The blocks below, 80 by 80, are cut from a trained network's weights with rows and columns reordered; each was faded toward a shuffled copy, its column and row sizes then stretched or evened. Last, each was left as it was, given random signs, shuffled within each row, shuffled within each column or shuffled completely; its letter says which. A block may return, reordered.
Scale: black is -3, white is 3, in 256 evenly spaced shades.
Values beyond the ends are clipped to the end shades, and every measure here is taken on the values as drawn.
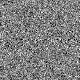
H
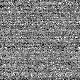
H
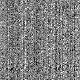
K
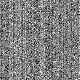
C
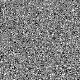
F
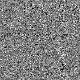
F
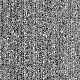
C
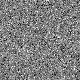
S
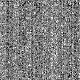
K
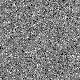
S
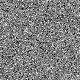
S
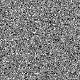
H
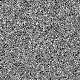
S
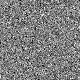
S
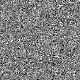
F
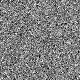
S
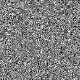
F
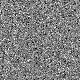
S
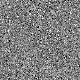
C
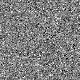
H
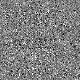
F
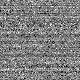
H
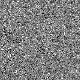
C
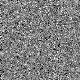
C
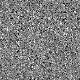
F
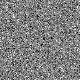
C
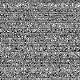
K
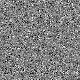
H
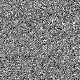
C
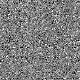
F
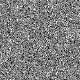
C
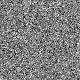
S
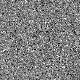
H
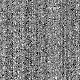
C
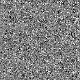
F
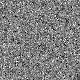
S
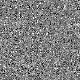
F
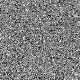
H
